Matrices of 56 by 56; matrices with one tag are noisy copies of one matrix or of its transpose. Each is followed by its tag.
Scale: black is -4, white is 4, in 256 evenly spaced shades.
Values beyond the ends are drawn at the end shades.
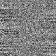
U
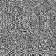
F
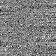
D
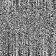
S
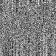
S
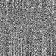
D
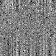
S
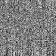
D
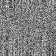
D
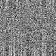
D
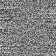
U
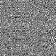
F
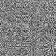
F
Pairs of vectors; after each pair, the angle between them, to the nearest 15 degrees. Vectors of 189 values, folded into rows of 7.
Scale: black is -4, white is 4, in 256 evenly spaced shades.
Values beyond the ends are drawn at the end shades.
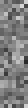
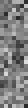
165 degrees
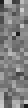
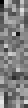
30 degrees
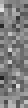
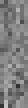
120 degrees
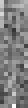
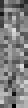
165 degrees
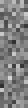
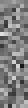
60 degrees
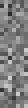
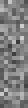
90 degrees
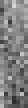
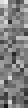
60 degrees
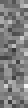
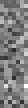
15 degrees
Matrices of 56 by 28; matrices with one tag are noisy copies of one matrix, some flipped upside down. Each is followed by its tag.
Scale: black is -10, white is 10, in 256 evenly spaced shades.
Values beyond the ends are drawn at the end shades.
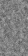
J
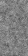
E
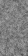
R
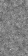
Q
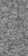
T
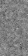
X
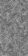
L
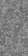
X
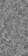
J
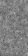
E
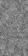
R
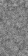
Q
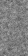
T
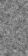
Q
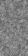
R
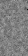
J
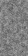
L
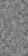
J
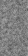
T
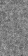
X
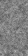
Q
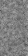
T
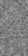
R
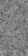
Q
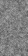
R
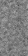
T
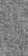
X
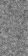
T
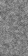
E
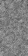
R
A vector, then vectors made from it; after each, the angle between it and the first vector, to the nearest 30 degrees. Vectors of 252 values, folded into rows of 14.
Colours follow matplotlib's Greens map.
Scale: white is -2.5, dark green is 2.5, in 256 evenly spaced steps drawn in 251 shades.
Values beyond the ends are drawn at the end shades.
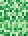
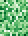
30 degrees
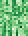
120 degrees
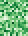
150 degrees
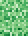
30 degrees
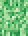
120 degrees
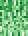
60 degrees
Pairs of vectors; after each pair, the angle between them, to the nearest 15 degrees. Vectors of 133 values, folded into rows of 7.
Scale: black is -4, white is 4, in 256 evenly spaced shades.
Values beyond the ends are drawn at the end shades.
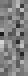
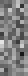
30 degrees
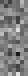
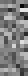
90 degrees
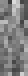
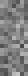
90 degrees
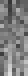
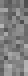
45 degrees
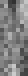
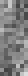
120 degrees
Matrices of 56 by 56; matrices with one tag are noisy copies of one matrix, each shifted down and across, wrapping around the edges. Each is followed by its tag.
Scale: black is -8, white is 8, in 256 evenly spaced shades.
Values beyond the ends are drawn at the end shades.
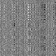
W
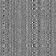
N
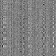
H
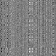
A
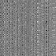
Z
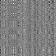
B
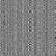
N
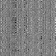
W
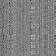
A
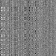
A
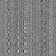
H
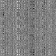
W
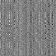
B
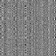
N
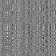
B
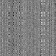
A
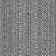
Z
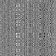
A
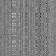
A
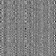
N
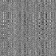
B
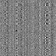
N
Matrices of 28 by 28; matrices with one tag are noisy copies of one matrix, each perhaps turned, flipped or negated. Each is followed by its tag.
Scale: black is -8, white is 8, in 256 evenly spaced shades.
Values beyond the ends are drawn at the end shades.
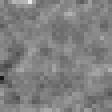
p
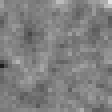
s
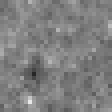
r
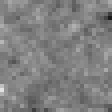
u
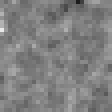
p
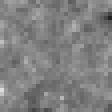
u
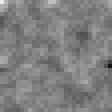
s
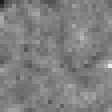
s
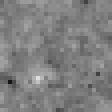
r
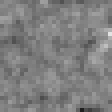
p
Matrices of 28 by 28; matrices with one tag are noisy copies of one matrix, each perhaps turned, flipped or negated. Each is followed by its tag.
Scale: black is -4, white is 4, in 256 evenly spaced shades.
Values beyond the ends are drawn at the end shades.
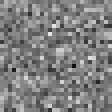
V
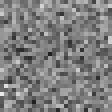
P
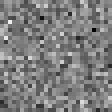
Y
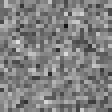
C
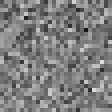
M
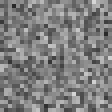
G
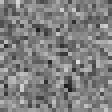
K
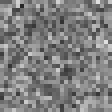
P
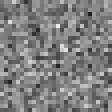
Y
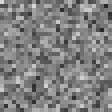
C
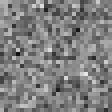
Y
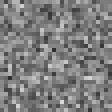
C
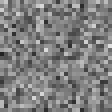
Y
